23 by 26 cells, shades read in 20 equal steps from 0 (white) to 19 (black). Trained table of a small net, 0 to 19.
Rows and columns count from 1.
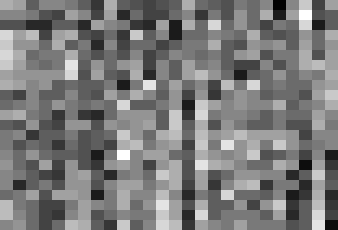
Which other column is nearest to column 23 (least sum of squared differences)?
4
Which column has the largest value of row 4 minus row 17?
14
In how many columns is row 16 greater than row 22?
13
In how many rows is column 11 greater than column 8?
3
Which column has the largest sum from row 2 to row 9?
10
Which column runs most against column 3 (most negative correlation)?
19
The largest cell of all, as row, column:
1, 22
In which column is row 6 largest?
12
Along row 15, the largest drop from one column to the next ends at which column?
16
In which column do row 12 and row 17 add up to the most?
8
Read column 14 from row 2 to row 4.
11 17 17
